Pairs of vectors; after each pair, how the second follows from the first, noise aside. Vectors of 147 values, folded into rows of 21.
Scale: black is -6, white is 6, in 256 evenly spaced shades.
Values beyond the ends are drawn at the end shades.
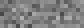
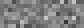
wrapped around, negated.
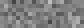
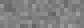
reversed, negated, shrunk.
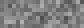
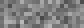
copied.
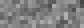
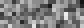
scaled up.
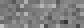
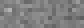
wrapped around, negated, shrunk.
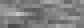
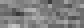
negated.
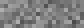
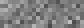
copied.
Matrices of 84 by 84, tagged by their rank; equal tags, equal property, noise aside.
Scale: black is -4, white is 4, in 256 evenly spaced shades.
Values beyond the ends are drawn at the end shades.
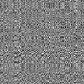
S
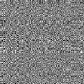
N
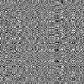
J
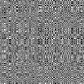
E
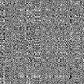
N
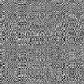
J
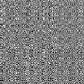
S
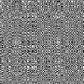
J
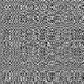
J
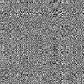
J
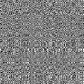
S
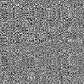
S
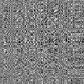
N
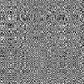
N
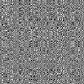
N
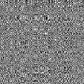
N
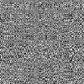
S
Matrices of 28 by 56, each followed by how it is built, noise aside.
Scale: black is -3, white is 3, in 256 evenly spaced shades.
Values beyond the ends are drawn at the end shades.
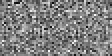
repeating columns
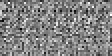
repeating columns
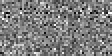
uneven rows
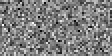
noise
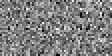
low rank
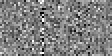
uneven columns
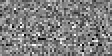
uneven rows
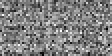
blocks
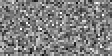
noise
